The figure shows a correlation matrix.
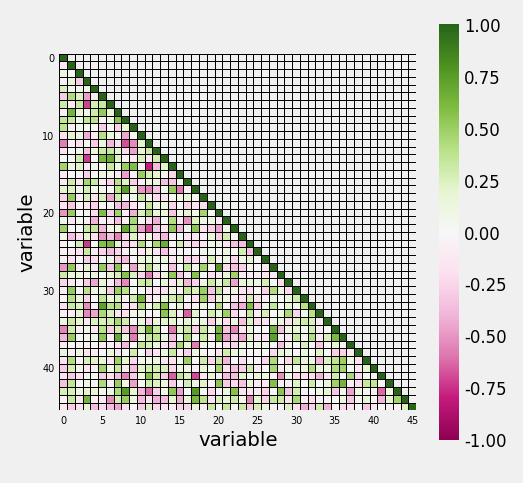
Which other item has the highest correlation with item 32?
5
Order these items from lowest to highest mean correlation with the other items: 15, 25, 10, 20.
25, 15, 10, 20
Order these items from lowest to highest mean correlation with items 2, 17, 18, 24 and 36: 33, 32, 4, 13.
4, 33, 13, 32
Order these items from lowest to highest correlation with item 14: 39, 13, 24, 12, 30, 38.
12, 39, 24, 30, 13, 38
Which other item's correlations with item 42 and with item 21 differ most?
36
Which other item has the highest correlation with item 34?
7
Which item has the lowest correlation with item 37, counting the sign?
17
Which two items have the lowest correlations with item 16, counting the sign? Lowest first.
33, 21
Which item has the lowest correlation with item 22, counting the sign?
11
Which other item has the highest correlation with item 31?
10
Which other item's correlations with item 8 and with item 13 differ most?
3
